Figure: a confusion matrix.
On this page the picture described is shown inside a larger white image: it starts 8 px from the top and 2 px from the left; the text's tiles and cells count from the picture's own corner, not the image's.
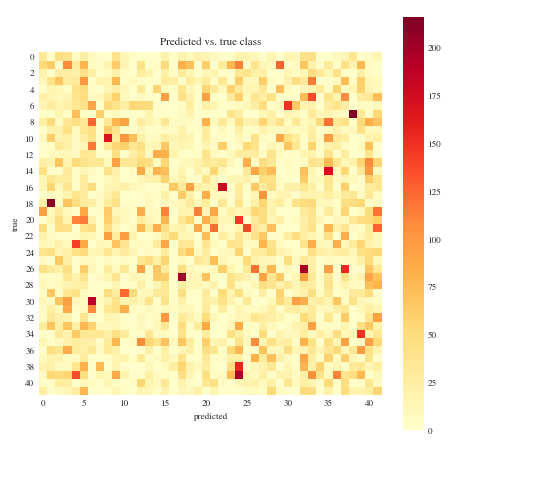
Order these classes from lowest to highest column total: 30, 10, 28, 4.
30, 10, 28, 4
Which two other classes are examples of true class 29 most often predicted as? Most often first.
10, 1
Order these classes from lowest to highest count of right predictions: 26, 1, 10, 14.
1, 14, 10, 26
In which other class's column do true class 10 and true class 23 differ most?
8
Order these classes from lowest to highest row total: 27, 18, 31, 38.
31, 38, 18, 27
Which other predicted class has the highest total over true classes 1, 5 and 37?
32
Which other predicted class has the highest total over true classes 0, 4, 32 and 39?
24
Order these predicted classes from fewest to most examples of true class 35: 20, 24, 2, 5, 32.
2, 5, 24, 20, 32
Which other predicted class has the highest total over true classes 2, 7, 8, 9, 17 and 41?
38
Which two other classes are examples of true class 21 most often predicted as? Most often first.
25, 41
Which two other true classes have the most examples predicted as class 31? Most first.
30, 6
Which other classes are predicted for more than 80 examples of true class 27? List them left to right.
17, 32, 40
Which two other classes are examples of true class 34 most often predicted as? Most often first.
39, 4
